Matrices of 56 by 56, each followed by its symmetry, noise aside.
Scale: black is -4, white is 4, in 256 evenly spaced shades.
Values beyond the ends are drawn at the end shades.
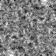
same after a half turn.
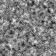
symmetric across the other diagonal.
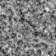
symmetric across the other diagonal.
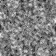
same after a half turn.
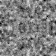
mirrored top to bottom.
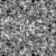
mirrored top to bottom.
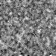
no symmetry.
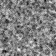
no symmetry.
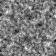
same after a half turn.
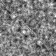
symmetric across the other diagonal.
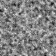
symmetric across the other diagonal.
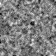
symmetric across the other diagonal.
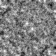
symmetric across the other diagonal.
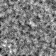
symmetric across the other diagonal.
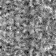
mirrored top to bottom.
